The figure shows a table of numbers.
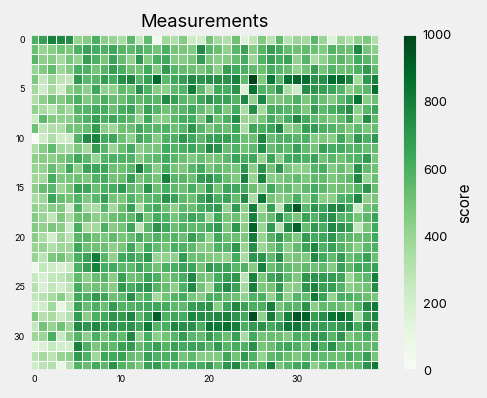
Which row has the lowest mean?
0
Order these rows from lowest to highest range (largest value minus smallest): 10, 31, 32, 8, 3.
3, 32, 8, 31, 10
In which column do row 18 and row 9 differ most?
7
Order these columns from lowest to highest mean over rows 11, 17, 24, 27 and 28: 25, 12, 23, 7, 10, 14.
12, 7, 10, 14, 23, 25
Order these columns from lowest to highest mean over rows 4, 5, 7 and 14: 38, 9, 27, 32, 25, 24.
24, 9, 38, 27, 32, 25
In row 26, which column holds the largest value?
32
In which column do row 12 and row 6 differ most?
26
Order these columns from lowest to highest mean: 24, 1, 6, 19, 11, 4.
1, 4, 24, 6, 19, 11
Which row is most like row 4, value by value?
28
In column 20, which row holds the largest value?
29
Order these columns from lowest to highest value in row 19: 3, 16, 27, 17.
3, 16, 17, 27
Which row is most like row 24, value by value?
25
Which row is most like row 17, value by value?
19
